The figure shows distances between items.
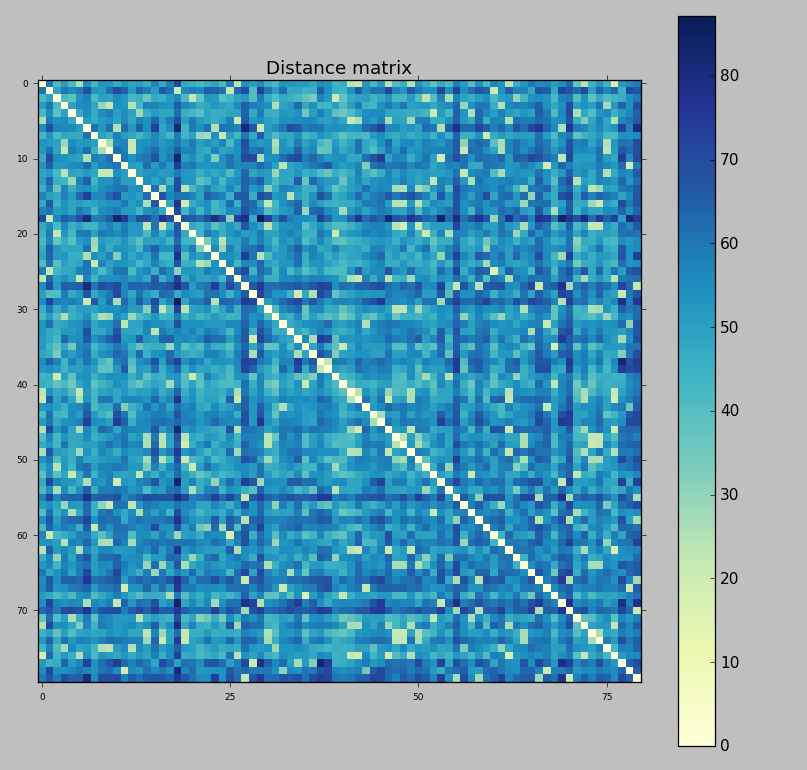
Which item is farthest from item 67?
18
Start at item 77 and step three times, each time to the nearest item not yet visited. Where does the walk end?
36
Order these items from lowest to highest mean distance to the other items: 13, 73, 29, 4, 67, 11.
73, 4, 13, 11, 67, 29
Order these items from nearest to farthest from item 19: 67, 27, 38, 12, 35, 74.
74, 35, 38, 12, 67, 27
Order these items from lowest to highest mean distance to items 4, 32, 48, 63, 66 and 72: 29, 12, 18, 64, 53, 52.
52, 64, 12, 53, 29, 18
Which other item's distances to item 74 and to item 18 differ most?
16
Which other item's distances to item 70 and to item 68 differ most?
35
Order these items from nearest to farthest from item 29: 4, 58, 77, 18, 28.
4, 58, 28, 77, 18
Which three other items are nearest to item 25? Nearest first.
60, 1, 18
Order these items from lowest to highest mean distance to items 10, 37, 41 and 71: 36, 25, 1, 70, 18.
25, 36, 1, 70, 18
